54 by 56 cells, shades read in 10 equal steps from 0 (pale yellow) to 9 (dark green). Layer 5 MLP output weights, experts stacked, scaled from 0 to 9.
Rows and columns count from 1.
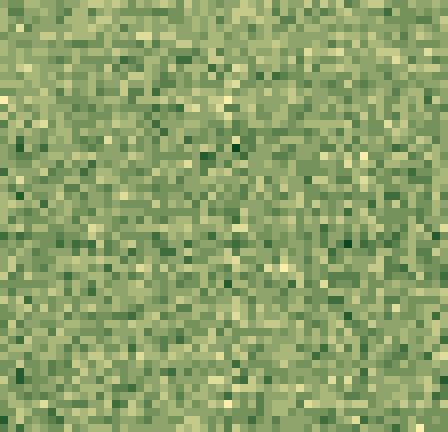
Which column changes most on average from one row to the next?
30
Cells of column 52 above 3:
37
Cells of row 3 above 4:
15
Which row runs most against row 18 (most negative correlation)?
32
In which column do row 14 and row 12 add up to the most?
20
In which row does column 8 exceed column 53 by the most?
54
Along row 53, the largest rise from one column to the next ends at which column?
46
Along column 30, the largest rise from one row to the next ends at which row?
19
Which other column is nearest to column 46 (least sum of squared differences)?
41
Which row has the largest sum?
31
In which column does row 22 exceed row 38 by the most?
1
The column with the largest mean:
49
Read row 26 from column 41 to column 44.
4 5 4 2
